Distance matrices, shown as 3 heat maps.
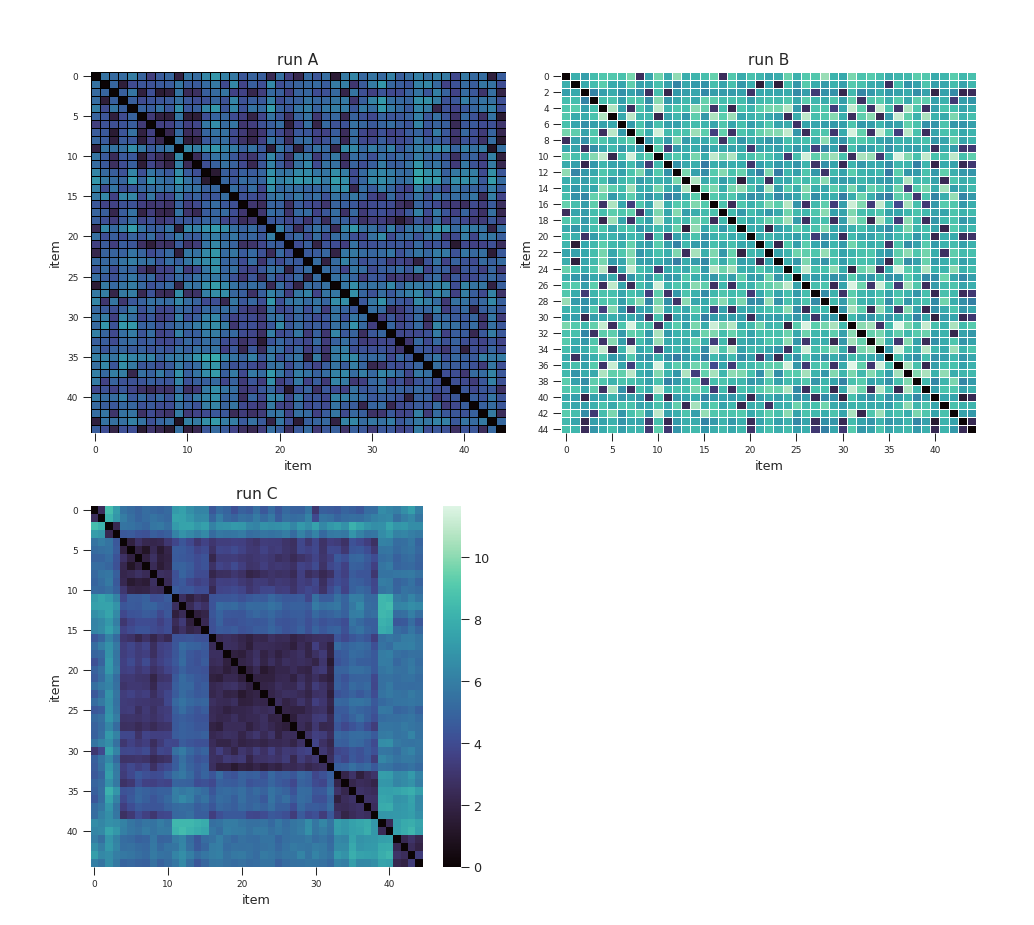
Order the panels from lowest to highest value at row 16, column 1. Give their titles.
run A, run C, run B
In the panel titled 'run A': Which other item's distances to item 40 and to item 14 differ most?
28
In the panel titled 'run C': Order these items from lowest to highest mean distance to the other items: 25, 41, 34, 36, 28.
25, 28, 34, 36, 41
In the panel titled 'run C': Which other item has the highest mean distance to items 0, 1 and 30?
2
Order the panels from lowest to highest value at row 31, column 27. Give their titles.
run C, run A, run B
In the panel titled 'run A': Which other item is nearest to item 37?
4
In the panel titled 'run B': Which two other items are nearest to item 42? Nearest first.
32, 3
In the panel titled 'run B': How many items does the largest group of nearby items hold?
9
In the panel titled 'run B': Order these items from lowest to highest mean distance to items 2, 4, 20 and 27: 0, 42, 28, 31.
28, 42, 0, 31
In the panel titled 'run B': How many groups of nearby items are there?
11
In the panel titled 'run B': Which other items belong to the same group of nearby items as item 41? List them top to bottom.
13, 19, 22
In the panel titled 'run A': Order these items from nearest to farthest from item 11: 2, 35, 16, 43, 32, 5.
5, 2, 16, 32, 43, 35
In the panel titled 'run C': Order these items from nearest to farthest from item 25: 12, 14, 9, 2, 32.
32, 9, 14, 12, 2
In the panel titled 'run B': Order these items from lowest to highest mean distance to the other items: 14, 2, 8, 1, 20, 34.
2, 20, 1, 8, 34, 14
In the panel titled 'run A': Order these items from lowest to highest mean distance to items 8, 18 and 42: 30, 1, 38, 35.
30, 38, 1, 35
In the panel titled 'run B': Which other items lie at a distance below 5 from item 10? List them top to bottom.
5, 24, 31, 34
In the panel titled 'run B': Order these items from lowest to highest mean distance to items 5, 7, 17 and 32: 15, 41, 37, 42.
42, 41, 15, 37
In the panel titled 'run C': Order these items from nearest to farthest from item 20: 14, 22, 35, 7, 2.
22, 7, 14, 35, 2
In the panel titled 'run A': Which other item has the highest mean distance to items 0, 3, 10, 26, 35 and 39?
13
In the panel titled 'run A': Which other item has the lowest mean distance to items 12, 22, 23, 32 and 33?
18
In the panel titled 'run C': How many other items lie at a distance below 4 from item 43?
3
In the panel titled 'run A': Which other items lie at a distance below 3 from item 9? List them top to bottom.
0, 19, 22, 26, 43
